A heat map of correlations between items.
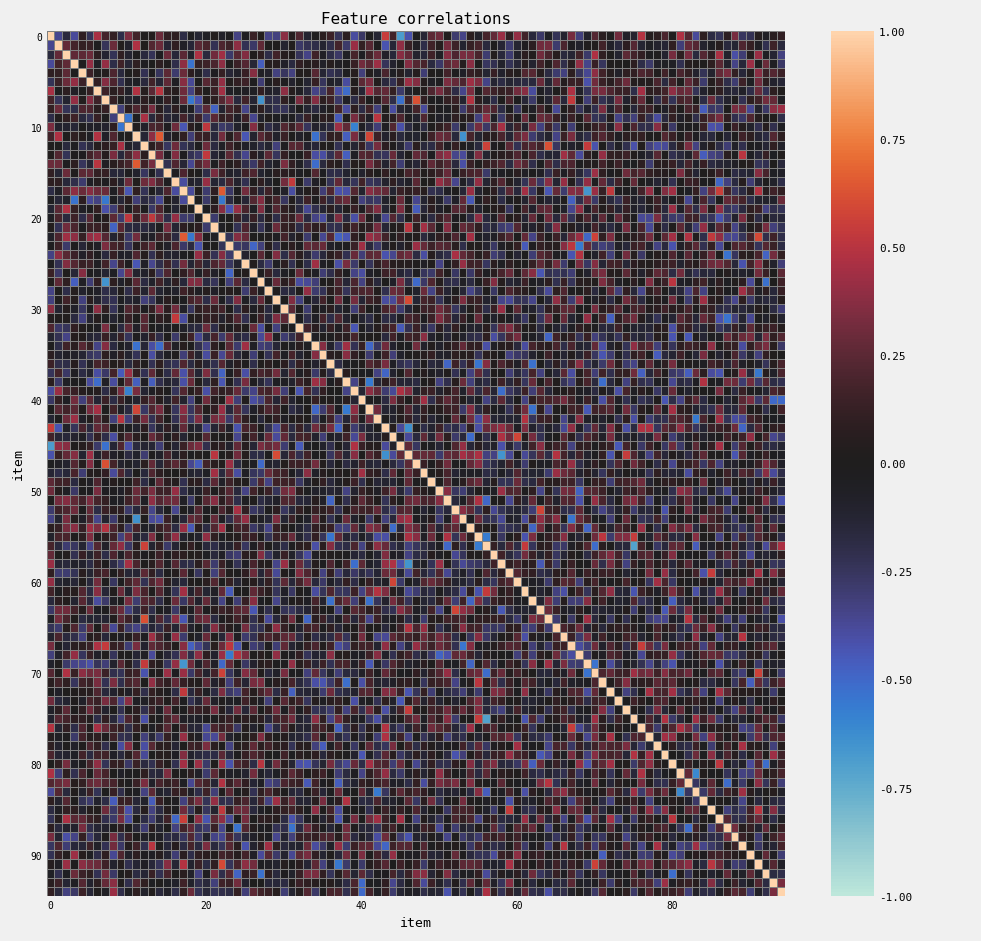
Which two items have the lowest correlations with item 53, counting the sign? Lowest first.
11, 67
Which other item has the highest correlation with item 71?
55
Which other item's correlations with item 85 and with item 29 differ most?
59
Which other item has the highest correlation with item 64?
12
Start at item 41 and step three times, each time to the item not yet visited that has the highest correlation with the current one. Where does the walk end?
6
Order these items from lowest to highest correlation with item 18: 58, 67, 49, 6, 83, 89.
67, 6, 58, 83, 49, 89
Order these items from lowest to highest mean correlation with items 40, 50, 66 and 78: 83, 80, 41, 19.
80, 19, 41, 83
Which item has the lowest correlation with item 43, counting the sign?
46
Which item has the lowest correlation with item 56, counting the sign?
75
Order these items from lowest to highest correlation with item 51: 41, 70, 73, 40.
73, 41, 40, 70
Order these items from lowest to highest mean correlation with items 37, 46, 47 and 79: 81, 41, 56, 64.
56, 64, 81, 41
